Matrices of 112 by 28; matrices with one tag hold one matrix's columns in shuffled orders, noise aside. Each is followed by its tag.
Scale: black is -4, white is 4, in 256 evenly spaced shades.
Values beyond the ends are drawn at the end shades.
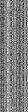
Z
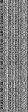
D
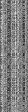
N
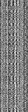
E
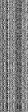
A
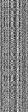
Z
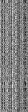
D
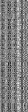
A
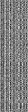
A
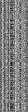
A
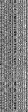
D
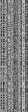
D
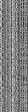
Z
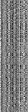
N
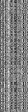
D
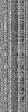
N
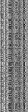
A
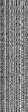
E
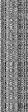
A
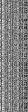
A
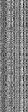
Z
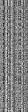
E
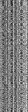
E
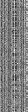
Z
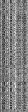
D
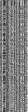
E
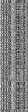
D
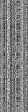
N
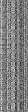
A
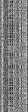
N
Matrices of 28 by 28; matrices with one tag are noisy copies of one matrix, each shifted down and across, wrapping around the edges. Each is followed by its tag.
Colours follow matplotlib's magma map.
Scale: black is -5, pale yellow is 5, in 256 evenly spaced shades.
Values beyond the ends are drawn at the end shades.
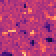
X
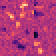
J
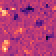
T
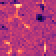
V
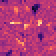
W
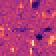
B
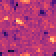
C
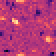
C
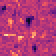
W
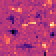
X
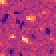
C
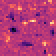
X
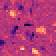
C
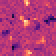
T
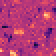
C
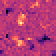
T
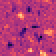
C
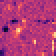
B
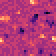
C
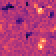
T
